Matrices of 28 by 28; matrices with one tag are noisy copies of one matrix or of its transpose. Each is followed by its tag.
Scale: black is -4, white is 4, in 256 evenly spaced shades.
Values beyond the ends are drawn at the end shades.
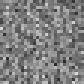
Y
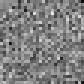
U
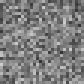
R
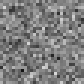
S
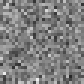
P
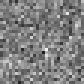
S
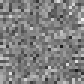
P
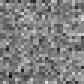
R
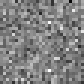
U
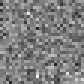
Y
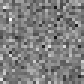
P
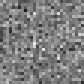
U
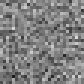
Y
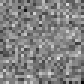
U
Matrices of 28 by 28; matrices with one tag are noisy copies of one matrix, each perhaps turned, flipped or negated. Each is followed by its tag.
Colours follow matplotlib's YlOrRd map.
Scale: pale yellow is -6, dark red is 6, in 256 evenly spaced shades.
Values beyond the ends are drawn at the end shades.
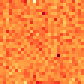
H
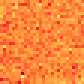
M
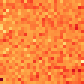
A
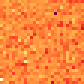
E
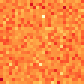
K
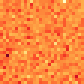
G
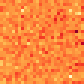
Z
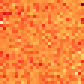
A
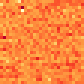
M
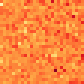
E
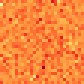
K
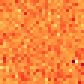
M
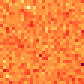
G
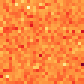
G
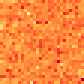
E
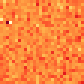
M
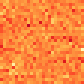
H
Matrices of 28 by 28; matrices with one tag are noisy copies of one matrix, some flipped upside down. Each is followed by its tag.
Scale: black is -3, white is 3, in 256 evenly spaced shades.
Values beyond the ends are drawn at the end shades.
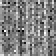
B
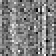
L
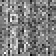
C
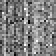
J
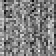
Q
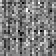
B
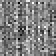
B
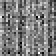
B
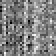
J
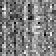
J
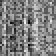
J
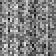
C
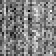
J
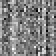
L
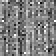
B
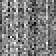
C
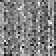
Q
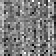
Q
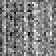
J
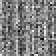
B
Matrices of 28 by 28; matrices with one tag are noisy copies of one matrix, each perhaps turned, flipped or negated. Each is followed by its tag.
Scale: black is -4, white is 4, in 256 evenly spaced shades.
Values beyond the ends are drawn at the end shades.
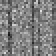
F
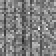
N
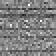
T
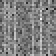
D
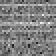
N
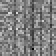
N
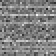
D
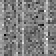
F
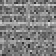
N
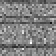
F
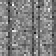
F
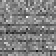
N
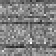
F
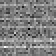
T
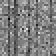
T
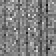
T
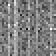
T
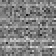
T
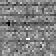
N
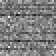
D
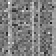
F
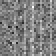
N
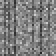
D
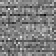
D
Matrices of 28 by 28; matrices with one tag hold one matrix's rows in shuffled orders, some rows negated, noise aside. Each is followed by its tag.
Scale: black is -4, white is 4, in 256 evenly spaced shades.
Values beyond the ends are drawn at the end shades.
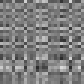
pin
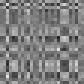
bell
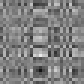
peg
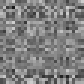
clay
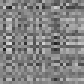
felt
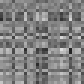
pin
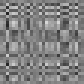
bell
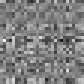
clay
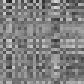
felt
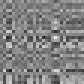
felt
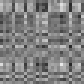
pin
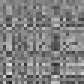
felt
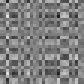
bell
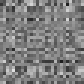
clay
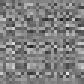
clay
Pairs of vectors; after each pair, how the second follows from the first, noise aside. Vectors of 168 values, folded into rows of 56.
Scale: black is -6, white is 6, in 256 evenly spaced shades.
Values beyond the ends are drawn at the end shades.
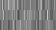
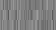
reversed, negated, shrunk.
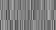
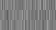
reversed, negated, shrunk.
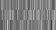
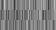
reversed, negated.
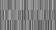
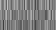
reversed, negated.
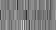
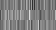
reversed, negated.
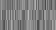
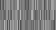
reversed, negated.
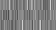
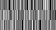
negated, scaled up.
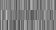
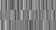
wrapped around.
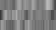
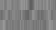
wrapped around, shrunk.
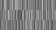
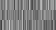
wrapped around.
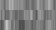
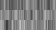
negated.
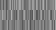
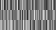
wrapped around, scaled up.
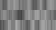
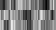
wrapped around, scaled up.
